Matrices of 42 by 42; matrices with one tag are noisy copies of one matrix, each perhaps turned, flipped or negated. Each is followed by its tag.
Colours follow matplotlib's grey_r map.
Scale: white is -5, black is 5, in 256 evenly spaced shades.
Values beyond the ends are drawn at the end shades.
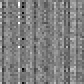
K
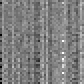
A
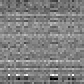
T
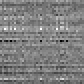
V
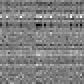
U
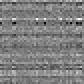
K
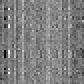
T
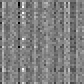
K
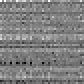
A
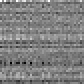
A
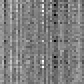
V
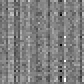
K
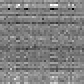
T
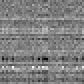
U
